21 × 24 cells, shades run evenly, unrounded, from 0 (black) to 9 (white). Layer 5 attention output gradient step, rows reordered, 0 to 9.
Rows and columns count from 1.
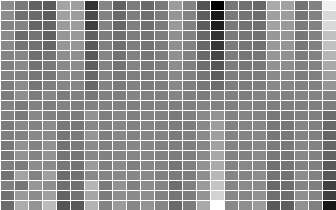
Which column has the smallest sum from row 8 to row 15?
24
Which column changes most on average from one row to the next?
2
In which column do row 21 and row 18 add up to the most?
16
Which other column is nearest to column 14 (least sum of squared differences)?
23
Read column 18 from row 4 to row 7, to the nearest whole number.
4 4 4 4
